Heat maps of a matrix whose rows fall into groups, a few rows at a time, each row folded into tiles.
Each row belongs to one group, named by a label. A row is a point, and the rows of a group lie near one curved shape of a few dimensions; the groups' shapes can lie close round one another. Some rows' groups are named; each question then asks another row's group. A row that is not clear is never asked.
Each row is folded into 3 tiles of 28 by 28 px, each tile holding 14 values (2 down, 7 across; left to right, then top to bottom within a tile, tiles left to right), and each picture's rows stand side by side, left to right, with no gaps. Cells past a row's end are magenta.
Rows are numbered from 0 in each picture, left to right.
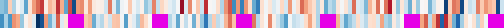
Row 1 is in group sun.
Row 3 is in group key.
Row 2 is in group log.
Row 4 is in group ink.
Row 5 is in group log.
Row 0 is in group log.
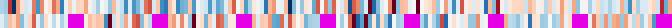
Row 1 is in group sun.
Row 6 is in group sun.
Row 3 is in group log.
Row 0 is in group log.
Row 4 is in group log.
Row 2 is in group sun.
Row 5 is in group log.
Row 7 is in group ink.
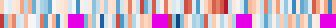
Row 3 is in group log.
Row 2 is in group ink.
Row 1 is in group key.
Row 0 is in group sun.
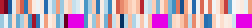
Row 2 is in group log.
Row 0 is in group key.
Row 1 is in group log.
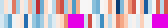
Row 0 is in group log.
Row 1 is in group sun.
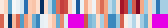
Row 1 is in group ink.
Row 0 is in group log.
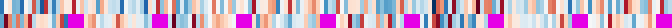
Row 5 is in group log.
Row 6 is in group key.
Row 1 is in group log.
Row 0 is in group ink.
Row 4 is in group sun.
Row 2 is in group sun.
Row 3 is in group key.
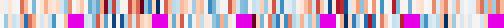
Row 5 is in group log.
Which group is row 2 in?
sun
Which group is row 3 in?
ink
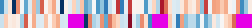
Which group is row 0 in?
log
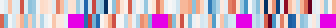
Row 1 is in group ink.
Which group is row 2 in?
sun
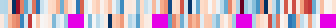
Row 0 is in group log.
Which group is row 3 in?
log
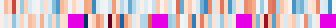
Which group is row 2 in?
log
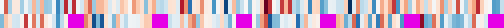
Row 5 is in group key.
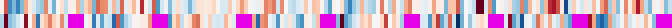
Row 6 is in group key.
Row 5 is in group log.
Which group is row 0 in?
sun
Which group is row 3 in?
sun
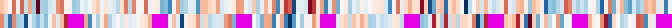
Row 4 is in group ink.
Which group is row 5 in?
key
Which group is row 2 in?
ink
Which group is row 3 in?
log
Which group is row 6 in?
sun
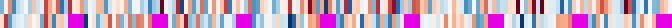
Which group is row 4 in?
log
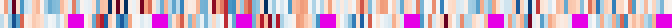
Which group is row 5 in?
ink
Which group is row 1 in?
log
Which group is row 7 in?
key
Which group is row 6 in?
log
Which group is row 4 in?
sun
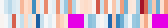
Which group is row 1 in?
log
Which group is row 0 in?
key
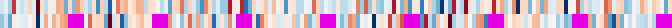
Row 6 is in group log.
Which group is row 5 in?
ink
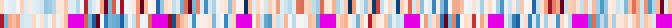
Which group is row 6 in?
ink
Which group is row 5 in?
log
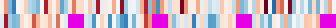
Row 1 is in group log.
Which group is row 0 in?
sun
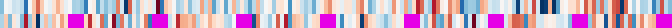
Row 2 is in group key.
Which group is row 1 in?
ink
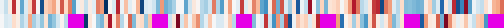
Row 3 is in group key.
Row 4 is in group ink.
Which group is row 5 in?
ink
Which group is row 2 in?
ink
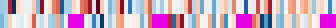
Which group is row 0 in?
log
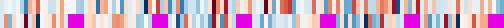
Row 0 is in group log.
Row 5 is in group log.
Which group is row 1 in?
log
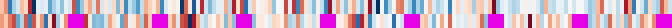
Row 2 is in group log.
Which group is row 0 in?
sun
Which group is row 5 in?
ink
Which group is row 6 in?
key
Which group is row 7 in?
ink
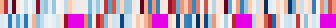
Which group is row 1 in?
key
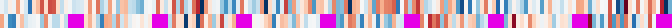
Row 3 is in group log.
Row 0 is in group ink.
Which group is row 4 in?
log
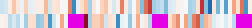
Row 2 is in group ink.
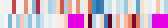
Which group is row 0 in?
log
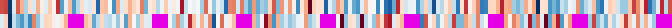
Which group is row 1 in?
ink
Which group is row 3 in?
key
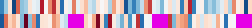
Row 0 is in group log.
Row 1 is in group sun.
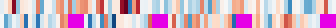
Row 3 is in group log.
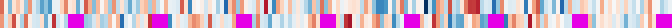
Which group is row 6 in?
ink
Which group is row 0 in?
sun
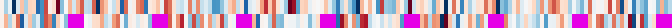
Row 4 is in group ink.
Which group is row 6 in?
key
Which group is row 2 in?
sun
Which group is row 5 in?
log
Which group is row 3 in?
ink
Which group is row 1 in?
log
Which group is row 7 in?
sun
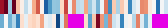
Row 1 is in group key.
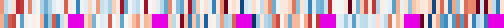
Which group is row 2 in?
key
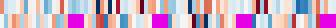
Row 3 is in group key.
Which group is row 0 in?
key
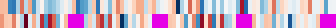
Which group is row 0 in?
sun
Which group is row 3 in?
key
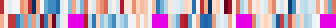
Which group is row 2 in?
log
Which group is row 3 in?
log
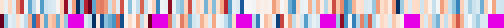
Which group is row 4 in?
key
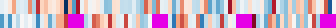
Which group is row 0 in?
log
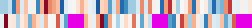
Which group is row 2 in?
key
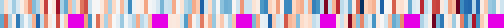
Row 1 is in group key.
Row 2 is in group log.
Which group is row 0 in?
key
